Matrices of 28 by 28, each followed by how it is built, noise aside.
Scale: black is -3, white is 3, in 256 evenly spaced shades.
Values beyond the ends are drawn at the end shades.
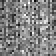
blocks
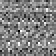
repeating columns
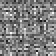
blocks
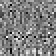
low rank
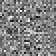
low rank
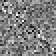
banded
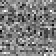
blocks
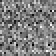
repeating columns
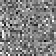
low rank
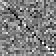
diagonal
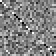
diagonal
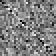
diagonal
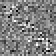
banded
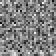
repeating columns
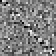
banded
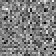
low rank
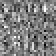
low rank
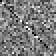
diagonal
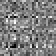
low rank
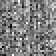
blocks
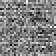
blocks
